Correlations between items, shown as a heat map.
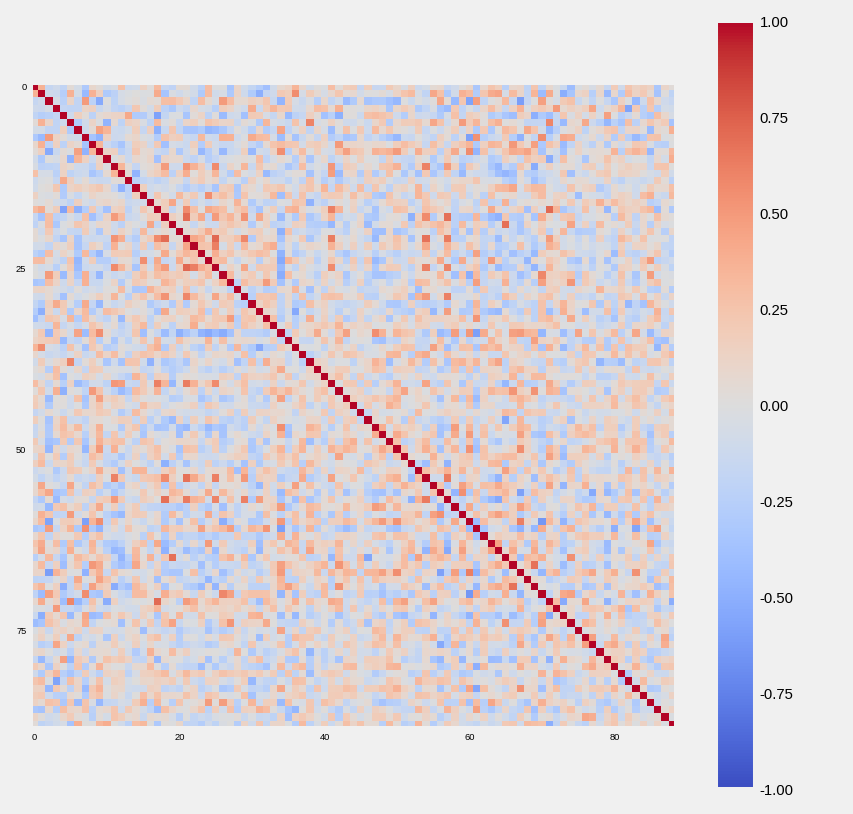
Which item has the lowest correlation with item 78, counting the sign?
38
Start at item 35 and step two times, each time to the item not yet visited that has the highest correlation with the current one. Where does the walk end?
66
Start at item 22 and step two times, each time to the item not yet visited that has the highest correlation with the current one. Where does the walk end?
21
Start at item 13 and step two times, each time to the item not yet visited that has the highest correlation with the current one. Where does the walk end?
79
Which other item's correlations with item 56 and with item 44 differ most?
67
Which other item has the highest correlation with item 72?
3
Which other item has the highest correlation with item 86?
61
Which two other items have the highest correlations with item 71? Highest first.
17, 5
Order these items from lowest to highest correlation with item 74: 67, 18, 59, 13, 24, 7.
24, 67, 13, 59, 18, 7
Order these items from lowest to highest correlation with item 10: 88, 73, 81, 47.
47, 81, 73, 88
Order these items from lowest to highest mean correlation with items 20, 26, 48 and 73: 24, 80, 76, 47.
47, 80, 76, 24
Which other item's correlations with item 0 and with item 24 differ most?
34
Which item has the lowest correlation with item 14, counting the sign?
12
